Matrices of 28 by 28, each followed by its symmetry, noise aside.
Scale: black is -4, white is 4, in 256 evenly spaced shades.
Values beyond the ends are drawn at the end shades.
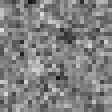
antisymmetric.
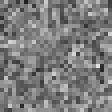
symmetric.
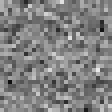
same after a half turn.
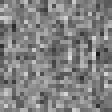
mirrored top to bottom.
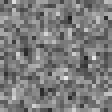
same after a half turn.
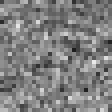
no symmetry.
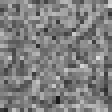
antisymmetric.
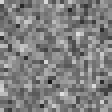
no symmetry.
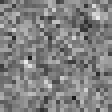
symmetric across the other diagonal.
